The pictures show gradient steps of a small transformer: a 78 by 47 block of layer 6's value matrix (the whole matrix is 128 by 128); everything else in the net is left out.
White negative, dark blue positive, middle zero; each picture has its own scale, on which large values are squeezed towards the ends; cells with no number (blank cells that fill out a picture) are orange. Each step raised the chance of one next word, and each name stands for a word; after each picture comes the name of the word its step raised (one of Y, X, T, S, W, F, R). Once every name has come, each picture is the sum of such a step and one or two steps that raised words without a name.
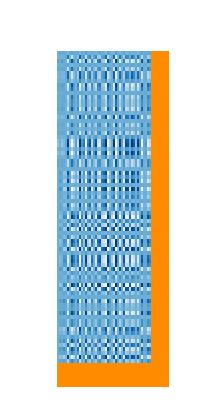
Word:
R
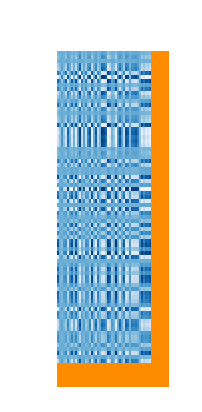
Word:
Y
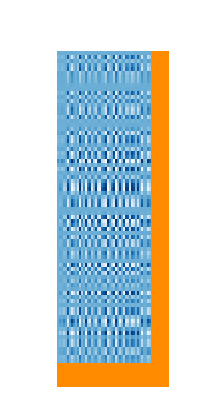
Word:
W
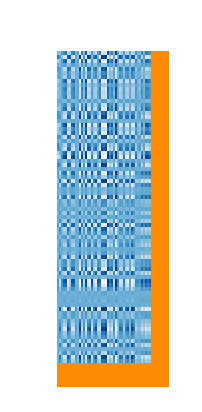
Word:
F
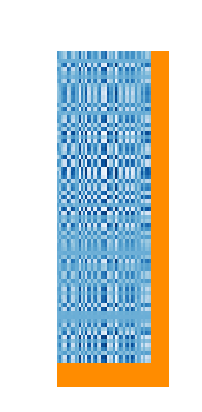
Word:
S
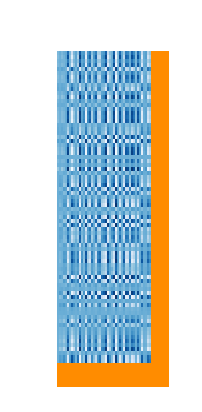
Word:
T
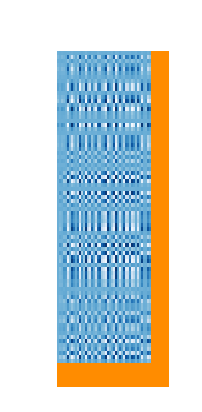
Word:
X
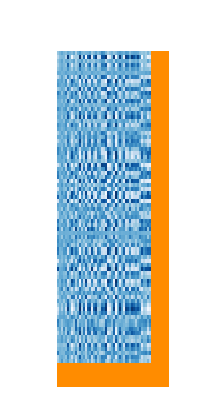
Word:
F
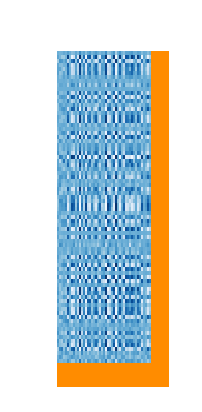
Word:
W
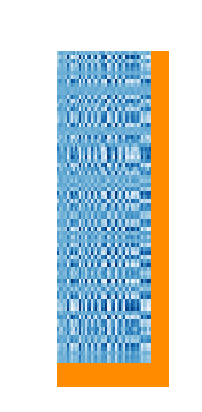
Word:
F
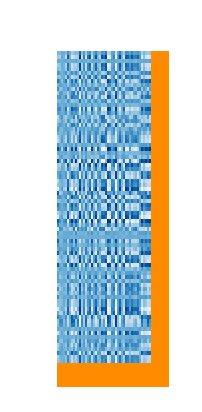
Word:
W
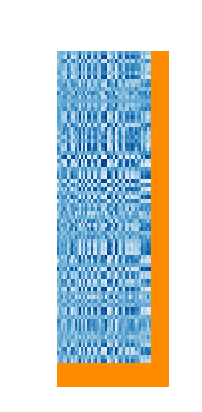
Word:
Y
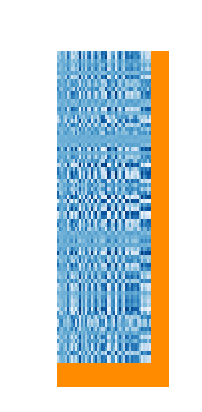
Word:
S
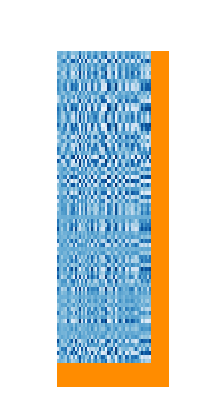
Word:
X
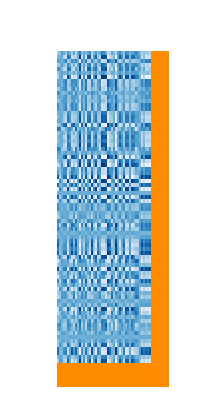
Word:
Y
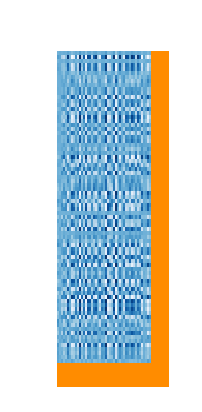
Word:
W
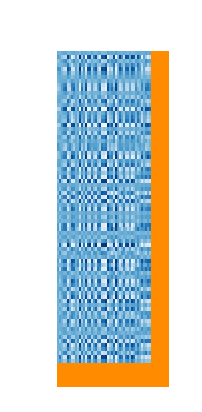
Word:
X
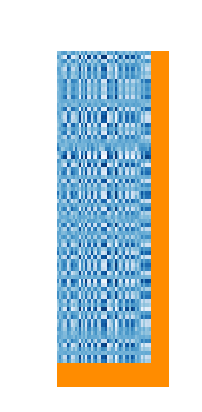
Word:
F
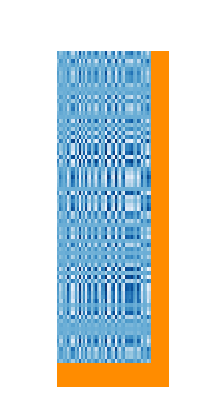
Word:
S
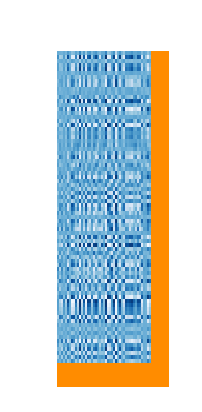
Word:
X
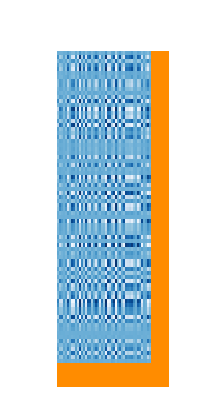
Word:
X
